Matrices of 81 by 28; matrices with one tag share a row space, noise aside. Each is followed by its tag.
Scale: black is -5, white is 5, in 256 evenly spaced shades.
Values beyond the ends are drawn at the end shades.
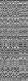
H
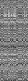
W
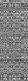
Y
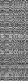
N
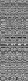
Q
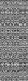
H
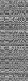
N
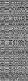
N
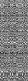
W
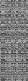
Q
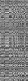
N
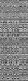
H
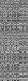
H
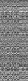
H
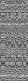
Q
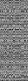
Y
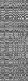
N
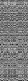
W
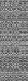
H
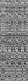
Q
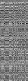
N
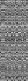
Q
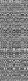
Y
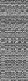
Q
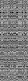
W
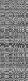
N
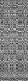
W
